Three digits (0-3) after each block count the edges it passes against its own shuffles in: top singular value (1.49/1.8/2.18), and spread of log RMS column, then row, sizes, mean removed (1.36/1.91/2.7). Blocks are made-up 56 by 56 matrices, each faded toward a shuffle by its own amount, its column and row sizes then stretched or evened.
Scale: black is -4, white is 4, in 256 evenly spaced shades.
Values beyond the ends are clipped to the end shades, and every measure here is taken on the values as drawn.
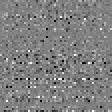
1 1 3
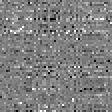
3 0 2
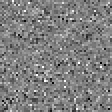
1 0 1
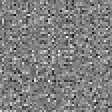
2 2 1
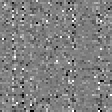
1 2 1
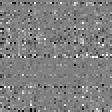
1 2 3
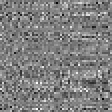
3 0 3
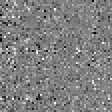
1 2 1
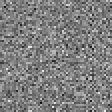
2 1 0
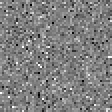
0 1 0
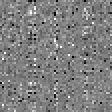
2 2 0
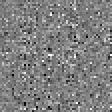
1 2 1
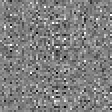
2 2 1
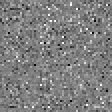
0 0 1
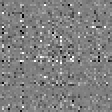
1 2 2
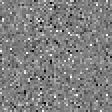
0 1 0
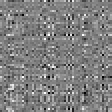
3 3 3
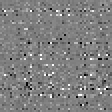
1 1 3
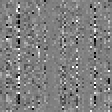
3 3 0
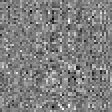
3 2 1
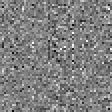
1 2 0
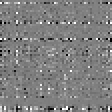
3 2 3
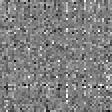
1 2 2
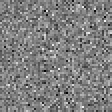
1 1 0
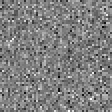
1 1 0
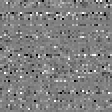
1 0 3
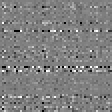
2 1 3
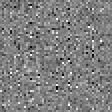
2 2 0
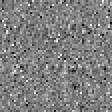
1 0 0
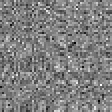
3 0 0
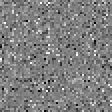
1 1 1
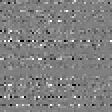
1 1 3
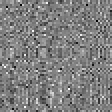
3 1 0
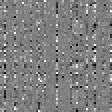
3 3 1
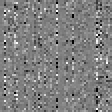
0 3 0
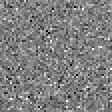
0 0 1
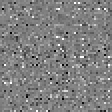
0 1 2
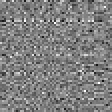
3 0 2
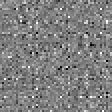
2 1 2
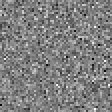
0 1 0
